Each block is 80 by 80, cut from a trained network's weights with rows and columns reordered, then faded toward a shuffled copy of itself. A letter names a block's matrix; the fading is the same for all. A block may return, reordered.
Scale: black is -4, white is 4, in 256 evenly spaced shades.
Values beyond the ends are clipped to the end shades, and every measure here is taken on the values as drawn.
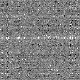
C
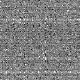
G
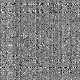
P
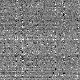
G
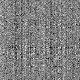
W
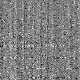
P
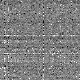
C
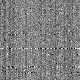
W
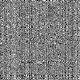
W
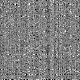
P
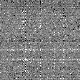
C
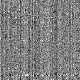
W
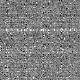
C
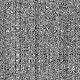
W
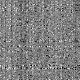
P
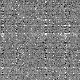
C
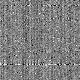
W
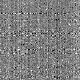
P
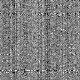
W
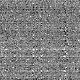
G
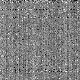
P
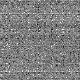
G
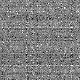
G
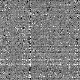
C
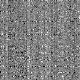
P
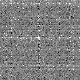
G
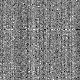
W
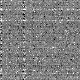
C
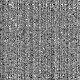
W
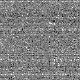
G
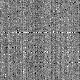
W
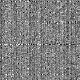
W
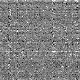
G
